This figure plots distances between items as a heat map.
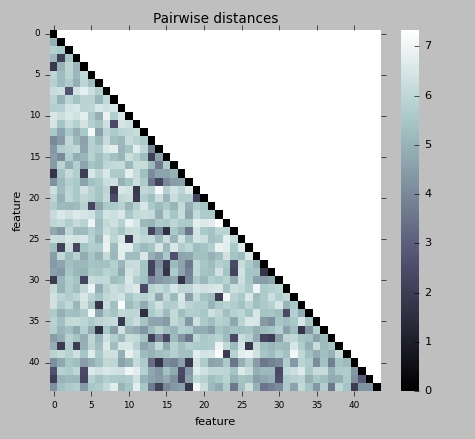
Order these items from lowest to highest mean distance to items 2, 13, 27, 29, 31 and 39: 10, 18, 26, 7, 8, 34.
18, 34, 7, 8, 26, 10
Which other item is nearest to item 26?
38
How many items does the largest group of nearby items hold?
6
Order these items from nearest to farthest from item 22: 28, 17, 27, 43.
43, 27, 28, 17
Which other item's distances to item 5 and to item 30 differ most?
17
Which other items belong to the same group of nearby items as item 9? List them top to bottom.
35
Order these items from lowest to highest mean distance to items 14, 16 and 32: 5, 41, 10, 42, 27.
27, 42, 41, 10, 5
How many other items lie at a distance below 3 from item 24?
5
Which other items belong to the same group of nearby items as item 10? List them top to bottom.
25
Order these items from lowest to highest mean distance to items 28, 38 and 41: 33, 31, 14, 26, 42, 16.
42, 26, 14, 16, 31, 33
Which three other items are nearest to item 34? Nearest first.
12, 31, 36
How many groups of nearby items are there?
14
